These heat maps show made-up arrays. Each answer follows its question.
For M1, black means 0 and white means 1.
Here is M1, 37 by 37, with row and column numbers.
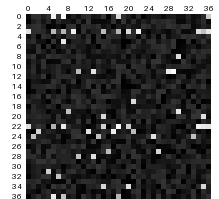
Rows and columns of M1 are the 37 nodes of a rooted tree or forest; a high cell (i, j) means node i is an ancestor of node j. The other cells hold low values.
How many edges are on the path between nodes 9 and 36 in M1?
4
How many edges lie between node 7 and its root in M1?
5
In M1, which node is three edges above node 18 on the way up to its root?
22
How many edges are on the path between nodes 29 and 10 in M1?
3
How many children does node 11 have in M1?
2
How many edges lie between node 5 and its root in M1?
4
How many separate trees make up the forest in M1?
8
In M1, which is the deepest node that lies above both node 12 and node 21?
23
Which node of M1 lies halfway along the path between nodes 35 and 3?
34
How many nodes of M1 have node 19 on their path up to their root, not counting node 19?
2
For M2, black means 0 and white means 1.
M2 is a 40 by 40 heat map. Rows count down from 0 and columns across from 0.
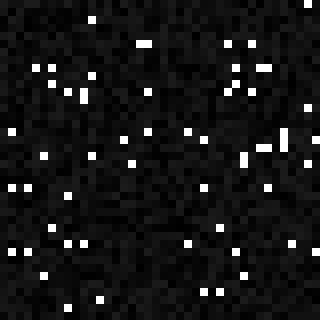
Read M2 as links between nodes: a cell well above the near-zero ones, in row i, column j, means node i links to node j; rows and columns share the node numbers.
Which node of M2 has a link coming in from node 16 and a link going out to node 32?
node 18
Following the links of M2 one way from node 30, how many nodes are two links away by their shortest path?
9
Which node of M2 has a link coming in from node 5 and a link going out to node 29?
node 31
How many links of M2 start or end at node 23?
6
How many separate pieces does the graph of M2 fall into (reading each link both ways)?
6
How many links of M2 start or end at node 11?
8
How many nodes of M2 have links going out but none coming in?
9
